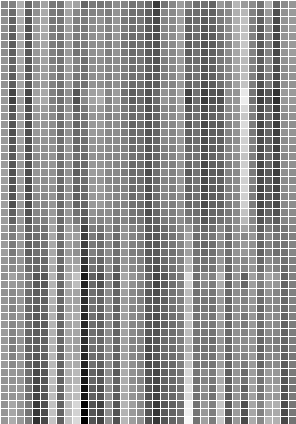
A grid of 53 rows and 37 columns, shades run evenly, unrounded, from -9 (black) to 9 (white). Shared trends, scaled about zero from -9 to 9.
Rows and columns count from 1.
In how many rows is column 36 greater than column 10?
27
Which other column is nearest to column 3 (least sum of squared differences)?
30
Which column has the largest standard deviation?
24
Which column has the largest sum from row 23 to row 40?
7
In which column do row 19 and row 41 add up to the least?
11
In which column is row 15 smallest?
35
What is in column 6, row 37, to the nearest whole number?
-2
